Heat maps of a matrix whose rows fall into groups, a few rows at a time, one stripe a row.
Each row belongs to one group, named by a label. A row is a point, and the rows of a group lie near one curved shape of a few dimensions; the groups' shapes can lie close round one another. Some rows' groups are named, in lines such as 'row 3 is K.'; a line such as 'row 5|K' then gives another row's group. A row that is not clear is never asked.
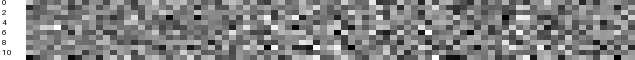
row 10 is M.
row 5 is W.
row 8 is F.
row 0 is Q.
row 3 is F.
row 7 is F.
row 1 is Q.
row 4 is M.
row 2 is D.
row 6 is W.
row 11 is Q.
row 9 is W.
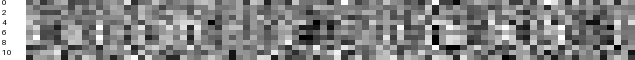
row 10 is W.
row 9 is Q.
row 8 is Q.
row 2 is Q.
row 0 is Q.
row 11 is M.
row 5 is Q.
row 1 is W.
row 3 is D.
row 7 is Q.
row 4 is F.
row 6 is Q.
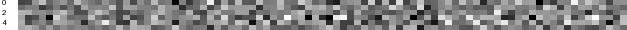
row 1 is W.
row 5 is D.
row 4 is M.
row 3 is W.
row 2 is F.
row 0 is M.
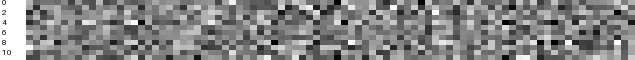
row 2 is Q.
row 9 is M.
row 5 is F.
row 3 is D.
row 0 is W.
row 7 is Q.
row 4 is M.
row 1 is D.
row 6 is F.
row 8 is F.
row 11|F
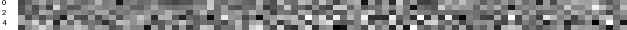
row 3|W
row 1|W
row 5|Q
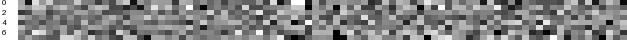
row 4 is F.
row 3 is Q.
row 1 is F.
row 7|Q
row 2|F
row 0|D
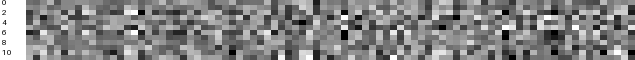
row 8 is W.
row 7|M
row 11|D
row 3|Q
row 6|M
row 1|D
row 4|W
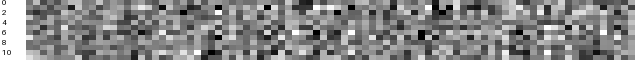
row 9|F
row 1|W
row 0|Q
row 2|M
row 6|W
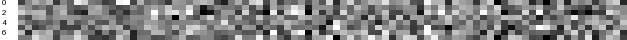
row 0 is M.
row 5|Q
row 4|W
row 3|M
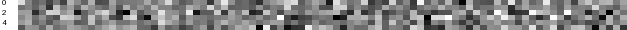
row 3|Q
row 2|F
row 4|Q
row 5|W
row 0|W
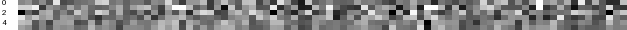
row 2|Q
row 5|Q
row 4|Q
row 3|M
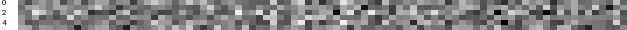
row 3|W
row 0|D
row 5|F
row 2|M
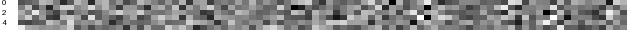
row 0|Q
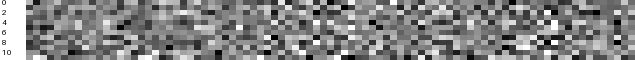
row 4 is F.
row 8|F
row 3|D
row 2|F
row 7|F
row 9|F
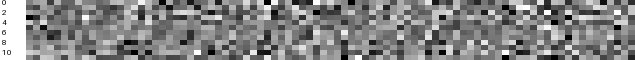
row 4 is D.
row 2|F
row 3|M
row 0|W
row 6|W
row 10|F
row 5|Q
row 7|W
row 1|F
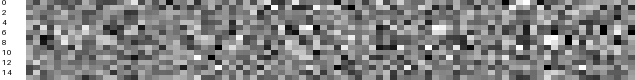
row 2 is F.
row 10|F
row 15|F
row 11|F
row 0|F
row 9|W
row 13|M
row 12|D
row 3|F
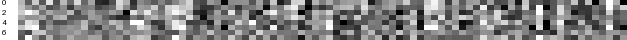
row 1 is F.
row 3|F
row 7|D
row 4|D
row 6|M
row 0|D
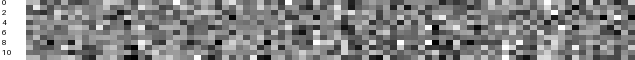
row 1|D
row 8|W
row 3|D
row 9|M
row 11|F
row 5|Q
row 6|W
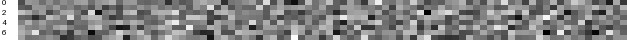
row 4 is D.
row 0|W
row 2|Q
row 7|Q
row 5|F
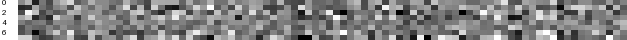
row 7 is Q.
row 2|D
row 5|F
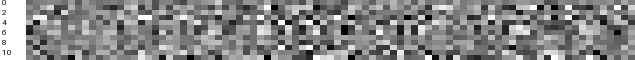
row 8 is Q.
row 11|W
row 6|Q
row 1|F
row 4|D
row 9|D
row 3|D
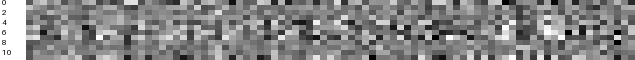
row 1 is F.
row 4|W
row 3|Q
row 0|M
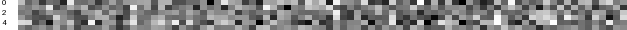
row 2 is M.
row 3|M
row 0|W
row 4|Q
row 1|W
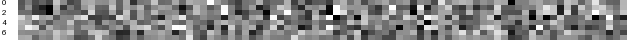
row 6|F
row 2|W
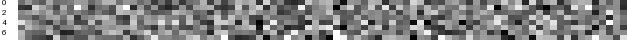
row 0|W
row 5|W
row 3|F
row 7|W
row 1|M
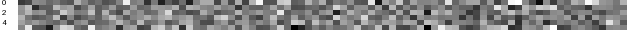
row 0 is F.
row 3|Q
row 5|Q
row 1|Q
